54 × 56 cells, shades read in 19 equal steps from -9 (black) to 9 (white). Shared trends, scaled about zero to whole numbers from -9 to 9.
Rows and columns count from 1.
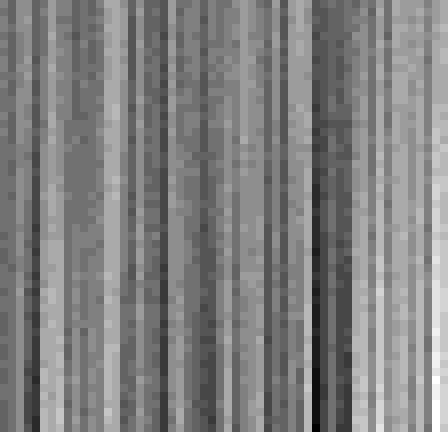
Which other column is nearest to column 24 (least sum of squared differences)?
28
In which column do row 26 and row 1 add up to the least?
40
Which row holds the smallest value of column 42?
16
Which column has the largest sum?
55
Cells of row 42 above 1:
15
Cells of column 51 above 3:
13
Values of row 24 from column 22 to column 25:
1 0 -1 -1
